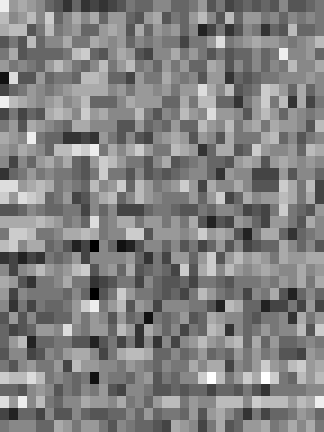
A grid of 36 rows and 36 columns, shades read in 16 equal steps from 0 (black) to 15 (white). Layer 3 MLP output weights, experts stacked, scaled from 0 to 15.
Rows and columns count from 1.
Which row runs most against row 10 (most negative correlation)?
1
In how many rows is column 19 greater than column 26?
11
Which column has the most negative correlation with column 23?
33
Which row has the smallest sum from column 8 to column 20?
21
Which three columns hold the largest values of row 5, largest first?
32, 10, 9
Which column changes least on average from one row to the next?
18
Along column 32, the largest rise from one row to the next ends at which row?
5
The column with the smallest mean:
28
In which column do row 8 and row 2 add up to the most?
23
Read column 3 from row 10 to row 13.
4 5 8 10
